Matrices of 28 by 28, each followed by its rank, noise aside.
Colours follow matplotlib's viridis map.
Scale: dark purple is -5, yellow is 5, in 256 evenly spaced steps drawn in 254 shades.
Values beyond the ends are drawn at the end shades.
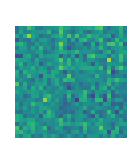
eight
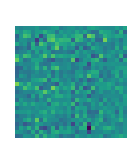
six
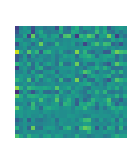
three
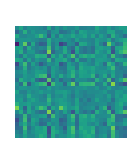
two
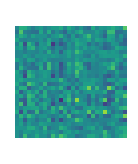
four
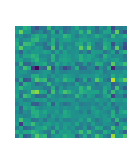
three
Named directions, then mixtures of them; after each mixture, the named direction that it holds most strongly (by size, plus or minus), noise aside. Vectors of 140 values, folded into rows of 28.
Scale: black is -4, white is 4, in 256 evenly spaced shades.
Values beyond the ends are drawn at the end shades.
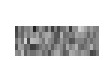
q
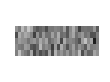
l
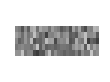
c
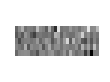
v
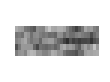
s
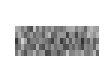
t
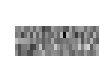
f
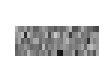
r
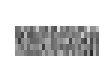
v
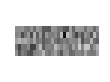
f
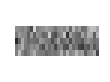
t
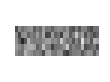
t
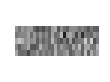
f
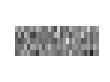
v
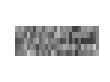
s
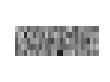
r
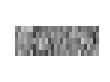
l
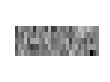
q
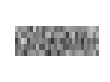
t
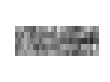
s
